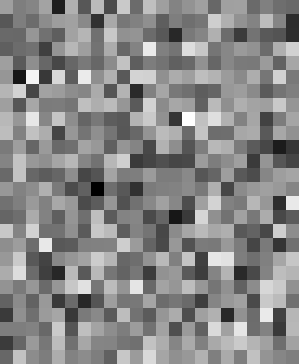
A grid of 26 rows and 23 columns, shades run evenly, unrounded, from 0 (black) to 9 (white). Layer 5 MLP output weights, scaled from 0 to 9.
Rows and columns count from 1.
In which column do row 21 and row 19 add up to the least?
4
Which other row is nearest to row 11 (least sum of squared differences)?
18
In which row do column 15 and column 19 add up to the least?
20
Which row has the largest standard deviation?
6
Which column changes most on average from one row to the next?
22
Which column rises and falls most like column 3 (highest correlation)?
16
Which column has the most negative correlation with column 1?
21
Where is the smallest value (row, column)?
14, 8
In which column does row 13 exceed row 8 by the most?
2
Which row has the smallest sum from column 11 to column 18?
12
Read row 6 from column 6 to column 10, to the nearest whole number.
3 8 5 6 3
